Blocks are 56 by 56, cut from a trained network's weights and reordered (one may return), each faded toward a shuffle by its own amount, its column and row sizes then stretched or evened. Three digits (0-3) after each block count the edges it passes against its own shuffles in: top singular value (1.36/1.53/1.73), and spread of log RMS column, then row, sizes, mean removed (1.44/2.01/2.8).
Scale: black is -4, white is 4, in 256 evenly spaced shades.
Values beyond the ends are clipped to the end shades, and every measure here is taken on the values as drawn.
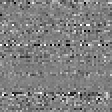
2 0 3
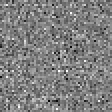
0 1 1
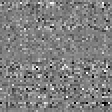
0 1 3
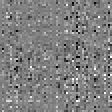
0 3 2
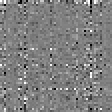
3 3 2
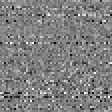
0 0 3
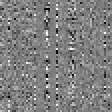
3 3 1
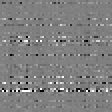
3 0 3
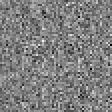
2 2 0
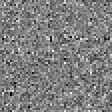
0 1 1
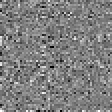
2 2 2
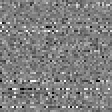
2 0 3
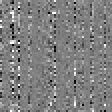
2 3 1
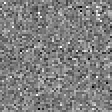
1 0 1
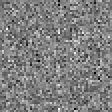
0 1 0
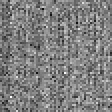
2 0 0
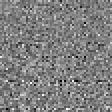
1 0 2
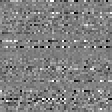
3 1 3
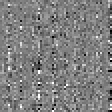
3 3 1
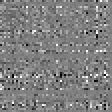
0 2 3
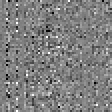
0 3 1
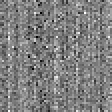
3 1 1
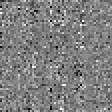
1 2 2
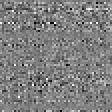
1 0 3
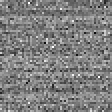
2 1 0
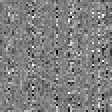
1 3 0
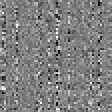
3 3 1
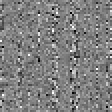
1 3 0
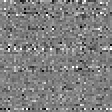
0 1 3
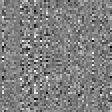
3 3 0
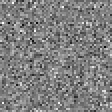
0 0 1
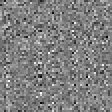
3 2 1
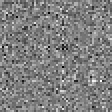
1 2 1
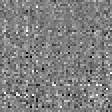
0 1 2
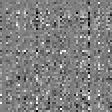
3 3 2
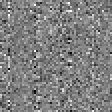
1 2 0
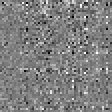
1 2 2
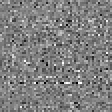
1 1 2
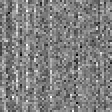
3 2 0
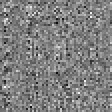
2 2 1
